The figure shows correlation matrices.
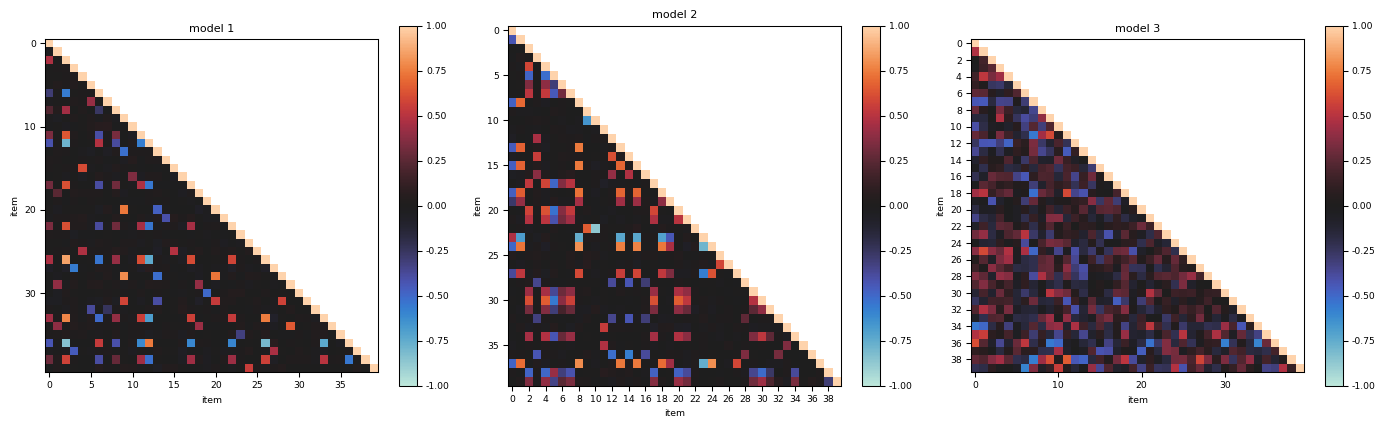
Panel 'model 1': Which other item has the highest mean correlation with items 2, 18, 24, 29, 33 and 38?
26
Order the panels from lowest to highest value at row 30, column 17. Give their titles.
model 1, model 3, model 2
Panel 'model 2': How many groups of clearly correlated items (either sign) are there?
6
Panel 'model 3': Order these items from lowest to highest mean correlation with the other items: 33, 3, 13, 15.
13, 15, 33, 3
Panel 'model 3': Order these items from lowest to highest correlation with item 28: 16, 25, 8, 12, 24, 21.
12, 16, 21, 24, 25, 8
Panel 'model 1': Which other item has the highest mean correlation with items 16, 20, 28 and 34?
9
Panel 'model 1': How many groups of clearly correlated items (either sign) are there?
11
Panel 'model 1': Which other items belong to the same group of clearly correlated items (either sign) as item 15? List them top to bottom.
4, 25
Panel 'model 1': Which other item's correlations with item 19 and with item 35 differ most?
30
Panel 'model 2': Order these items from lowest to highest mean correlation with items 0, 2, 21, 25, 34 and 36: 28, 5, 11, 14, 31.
5, 14, 11, 28, 31
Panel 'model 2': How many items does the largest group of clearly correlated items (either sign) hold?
14
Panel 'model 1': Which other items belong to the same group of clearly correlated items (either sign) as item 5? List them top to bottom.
7, 32
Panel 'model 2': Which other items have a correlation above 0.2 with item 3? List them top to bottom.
12, 14, 16
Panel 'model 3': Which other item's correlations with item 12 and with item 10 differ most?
39
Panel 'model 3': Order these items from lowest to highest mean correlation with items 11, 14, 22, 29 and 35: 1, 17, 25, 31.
31, 17, 25, 1
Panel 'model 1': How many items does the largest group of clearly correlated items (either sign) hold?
12
